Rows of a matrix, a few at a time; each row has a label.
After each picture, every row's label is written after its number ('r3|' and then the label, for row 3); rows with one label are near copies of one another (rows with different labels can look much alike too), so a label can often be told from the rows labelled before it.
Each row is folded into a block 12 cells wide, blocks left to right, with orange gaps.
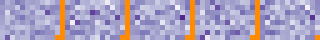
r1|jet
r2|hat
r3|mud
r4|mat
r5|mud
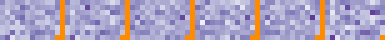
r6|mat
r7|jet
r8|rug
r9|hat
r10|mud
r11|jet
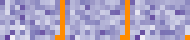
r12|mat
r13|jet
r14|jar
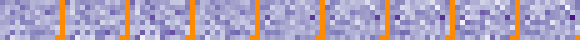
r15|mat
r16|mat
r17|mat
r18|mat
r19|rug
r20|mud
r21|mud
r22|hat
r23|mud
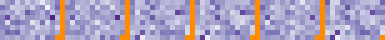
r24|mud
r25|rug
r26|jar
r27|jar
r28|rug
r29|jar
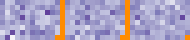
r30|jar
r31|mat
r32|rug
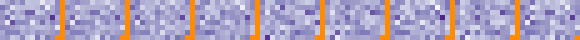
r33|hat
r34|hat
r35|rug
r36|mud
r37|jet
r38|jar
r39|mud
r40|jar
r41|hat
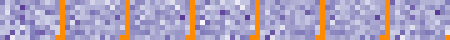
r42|mat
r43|hat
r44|mud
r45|hat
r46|jar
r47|rug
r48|jar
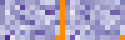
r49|jet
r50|jar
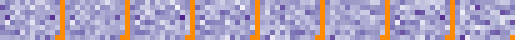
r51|rug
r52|rug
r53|mud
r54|hat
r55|mat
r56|jet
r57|hat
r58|jet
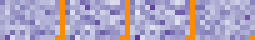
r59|mat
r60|jet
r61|jet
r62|rug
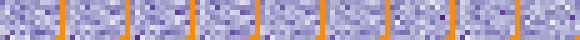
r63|mat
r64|jet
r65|jet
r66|jet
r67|jet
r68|jet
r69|rug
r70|jar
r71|mud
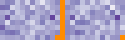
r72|rug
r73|mud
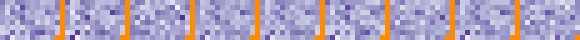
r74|mat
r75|jar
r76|mud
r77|jar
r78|jar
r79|mat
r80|hat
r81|jar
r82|hat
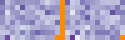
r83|jet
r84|jar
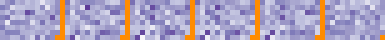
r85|hat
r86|jet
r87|mat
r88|mat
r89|jar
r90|hat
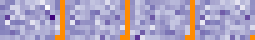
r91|mud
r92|hat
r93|jar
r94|hat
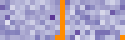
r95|rug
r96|mat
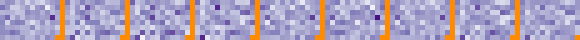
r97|mud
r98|mat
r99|mat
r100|jet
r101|rug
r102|mud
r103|rug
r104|jet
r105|jet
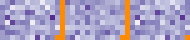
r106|hat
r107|mat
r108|hat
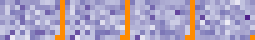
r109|mat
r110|mat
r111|jar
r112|rug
